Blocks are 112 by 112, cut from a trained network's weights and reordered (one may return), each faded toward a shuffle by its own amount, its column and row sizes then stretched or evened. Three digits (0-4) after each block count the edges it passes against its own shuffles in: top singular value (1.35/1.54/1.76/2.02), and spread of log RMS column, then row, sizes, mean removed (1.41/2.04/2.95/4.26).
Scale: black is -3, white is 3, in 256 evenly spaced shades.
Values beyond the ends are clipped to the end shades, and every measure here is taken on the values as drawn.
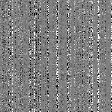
3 4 2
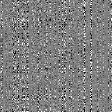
4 4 2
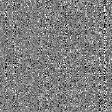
1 3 1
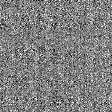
0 0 2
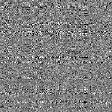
4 2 3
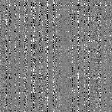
3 4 2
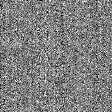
0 2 0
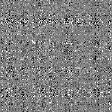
0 3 3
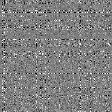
3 3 3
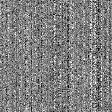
4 3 0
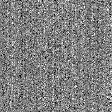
1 2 0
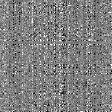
3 3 3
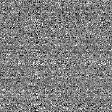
2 2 2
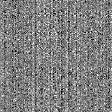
4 2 2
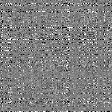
2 3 4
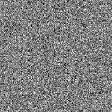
3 2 0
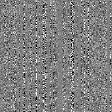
3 4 1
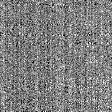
3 0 2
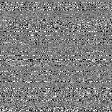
2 0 4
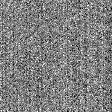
2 0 1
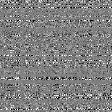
3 2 4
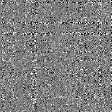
3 3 3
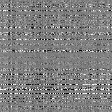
4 0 4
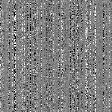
3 4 1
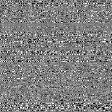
2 1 4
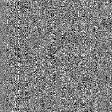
3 3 0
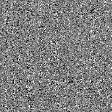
0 2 1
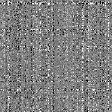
3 3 3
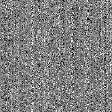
1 3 0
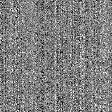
3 2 1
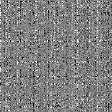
3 3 3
